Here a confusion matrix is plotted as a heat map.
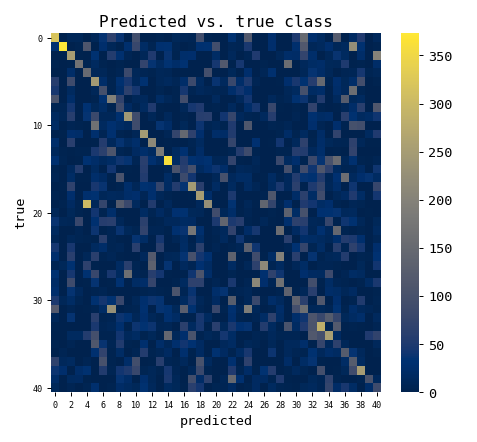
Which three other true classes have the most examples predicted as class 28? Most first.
25, 22, 14
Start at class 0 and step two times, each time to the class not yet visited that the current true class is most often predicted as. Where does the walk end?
7
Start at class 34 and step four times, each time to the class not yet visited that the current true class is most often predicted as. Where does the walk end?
33
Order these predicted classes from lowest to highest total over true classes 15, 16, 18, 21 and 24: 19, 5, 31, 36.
19, 5, 36, 31
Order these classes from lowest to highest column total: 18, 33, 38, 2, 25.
25, 38, 2, 18, 33
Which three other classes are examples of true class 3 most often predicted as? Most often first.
29, 21, 11
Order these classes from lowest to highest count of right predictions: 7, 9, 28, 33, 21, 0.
21, 28, 7, 9, 33, 0
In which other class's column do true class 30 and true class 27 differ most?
9
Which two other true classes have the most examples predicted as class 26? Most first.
19, 33
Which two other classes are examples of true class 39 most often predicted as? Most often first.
22, 17
